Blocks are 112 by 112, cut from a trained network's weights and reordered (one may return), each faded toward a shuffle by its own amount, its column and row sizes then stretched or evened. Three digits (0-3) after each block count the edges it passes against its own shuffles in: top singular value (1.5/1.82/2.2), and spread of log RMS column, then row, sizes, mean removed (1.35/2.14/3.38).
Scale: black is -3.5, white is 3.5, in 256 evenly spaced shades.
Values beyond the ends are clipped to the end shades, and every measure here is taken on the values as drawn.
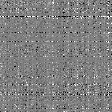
2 2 3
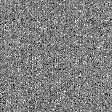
0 0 1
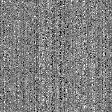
2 2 0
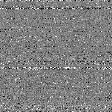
0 0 3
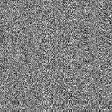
2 2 0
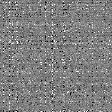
1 2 2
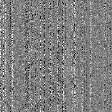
2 3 0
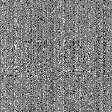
2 2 1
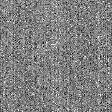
1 1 1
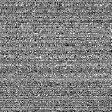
3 1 2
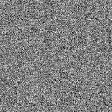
1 0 1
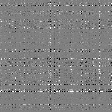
2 2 3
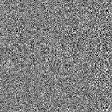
2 2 1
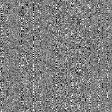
1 3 0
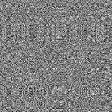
3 0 2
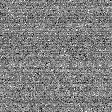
2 0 0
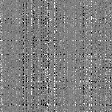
3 3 2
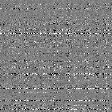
2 2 3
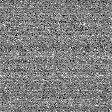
1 0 1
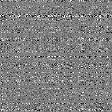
2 2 3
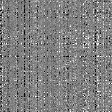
3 3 2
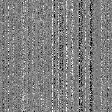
3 3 0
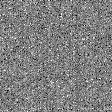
0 0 1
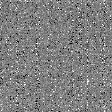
0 2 0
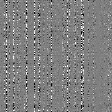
2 3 0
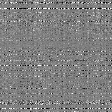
2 0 3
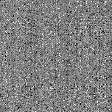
0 1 1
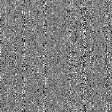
1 3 1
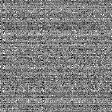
3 2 1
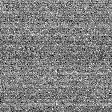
2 0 0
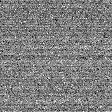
2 0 0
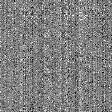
2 2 1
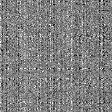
3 2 2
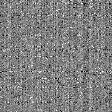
2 0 2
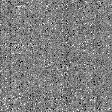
0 1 1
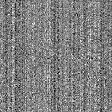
3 2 1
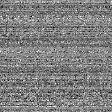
3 1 2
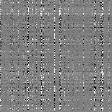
3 3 2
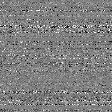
0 0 3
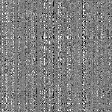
3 3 2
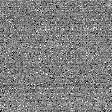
1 1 1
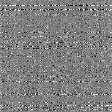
1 0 3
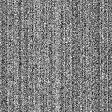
3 0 0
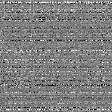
3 1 3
